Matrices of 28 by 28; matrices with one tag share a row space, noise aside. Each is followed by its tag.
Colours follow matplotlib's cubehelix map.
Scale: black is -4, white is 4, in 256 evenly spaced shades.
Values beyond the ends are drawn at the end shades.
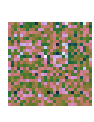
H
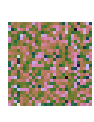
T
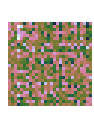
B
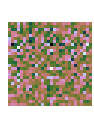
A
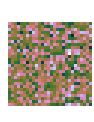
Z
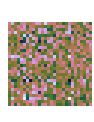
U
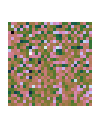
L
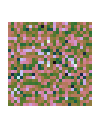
H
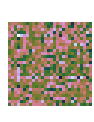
B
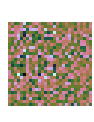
U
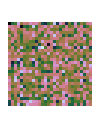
H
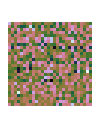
B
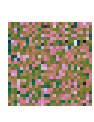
T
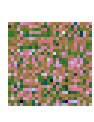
H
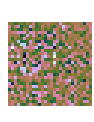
U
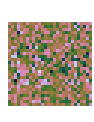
T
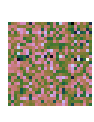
B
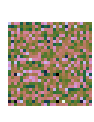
H
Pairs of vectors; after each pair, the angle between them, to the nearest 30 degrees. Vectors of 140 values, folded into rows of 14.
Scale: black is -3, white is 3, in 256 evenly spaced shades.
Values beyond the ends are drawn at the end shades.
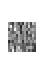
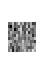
150 degrees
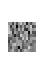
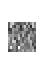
120 degrees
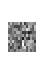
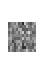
120 degrees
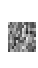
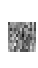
120 degrees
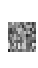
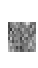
90 degrees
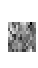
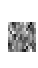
30 degrees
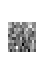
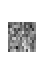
150 degrees
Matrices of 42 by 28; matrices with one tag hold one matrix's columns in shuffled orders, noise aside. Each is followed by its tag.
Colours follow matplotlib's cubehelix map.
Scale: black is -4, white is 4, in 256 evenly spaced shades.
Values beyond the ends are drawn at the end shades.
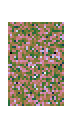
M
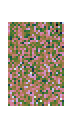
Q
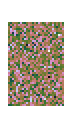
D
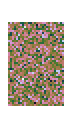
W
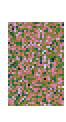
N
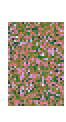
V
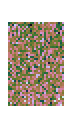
Q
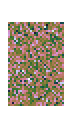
W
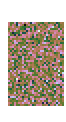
W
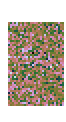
M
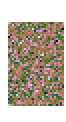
V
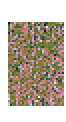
Q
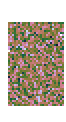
D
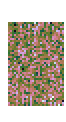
Q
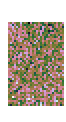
Q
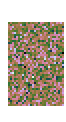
M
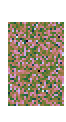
V
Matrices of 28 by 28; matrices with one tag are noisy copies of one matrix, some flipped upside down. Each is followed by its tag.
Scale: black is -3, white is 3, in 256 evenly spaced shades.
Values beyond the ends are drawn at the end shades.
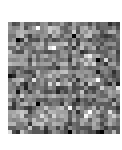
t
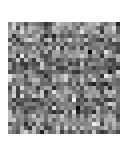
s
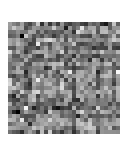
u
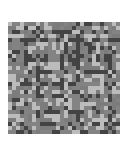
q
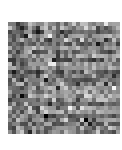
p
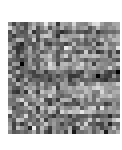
p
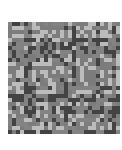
u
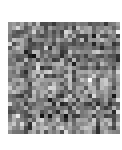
u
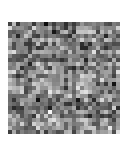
u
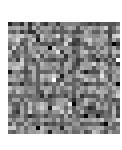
q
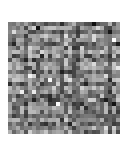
q
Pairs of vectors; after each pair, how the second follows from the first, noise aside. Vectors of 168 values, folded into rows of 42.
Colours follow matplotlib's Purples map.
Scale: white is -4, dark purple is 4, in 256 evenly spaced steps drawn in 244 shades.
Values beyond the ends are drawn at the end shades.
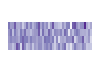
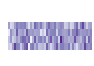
reversed.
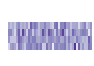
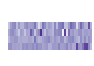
wrapped around, negated, partly zeroed.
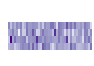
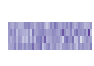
reversed, shrunk.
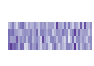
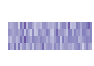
reversed, shrunk.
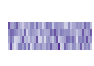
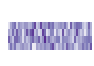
reversed.
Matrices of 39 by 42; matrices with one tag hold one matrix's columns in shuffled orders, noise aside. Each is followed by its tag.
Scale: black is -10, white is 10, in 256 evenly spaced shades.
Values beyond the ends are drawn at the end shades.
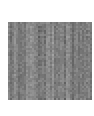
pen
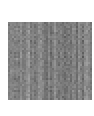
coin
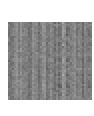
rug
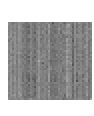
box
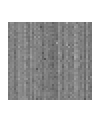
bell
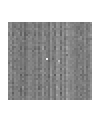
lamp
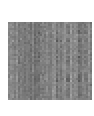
box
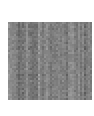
lamp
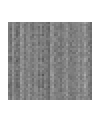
rug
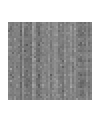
rug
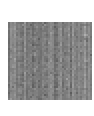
rug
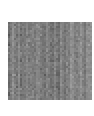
rug
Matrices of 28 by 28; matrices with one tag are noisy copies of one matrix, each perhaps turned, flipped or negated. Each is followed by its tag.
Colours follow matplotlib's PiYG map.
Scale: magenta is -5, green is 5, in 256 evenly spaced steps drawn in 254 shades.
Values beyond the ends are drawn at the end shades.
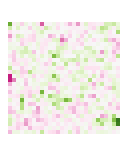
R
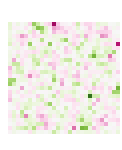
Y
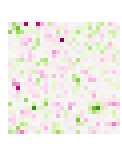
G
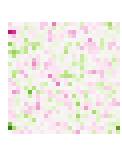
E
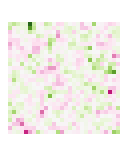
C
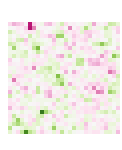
C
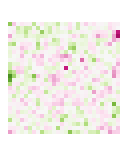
R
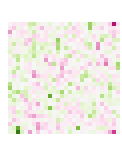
E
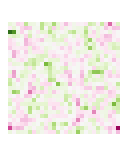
E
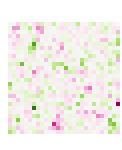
G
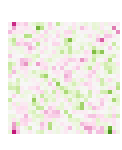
E
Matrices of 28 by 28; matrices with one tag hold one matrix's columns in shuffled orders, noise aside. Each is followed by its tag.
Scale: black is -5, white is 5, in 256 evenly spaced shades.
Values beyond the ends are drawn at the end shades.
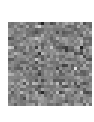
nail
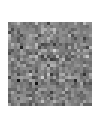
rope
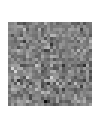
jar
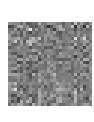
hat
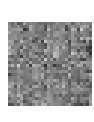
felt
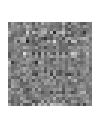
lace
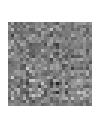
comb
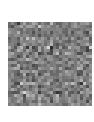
nail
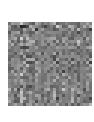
hat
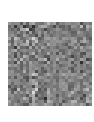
hat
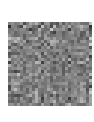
hat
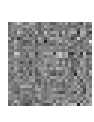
lace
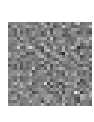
nail
